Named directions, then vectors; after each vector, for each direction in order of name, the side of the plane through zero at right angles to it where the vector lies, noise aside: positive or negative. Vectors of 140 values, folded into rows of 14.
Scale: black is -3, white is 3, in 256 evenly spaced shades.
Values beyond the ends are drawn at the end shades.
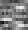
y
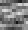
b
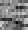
positive, negative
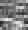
negative, positive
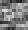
positive, positive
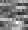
negative, positive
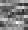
negative, positive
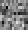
negative, positive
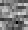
positive, negative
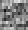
negative, negative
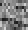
positive, negative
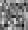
negative, negative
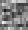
negative, negative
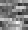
negative, positive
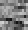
positive, negative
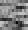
positive, negative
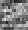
positive, positive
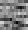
positive, negative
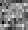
positive, positive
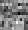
negative, positive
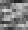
positive, positive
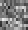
negative, positive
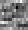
negative, negative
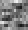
negative, negative
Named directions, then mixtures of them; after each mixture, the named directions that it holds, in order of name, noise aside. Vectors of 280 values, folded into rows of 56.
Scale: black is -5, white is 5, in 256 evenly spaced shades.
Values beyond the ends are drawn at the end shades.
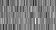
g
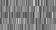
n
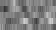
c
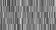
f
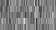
c, g, n.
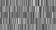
n.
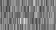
c, f, n.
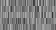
n.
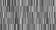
f.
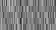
f.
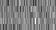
g.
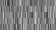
f, g.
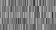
n.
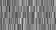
f, n.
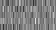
g.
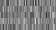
g, n.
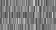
n.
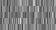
f, n.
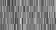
f.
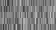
c, f, g.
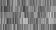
c, f, g.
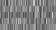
n.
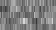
c, n.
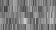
c, g.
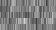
c, n.
